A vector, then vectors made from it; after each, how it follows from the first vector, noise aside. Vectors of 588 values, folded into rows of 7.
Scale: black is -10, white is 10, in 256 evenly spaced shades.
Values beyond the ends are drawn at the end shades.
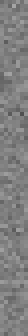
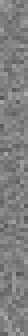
wrapped around, negated.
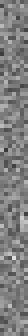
wrapped around, negated, scaled up.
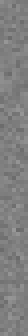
negated, shrunk.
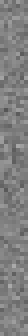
wrapped around.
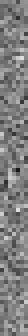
wrapped around, negated, scaled up.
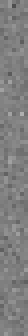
negated, partly zeroed.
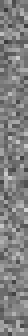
wrapped around, negated, scaled up.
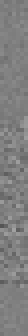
negated, partly zeroed.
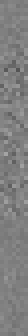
wrapped around, partly zeroed.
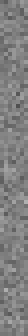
wrapped around, negated.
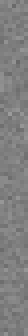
negated, shrunk.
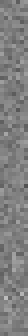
wrapped around, negated.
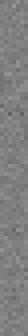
shrunk.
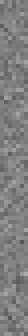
wrapped around.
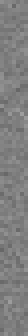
negated, shrunk.
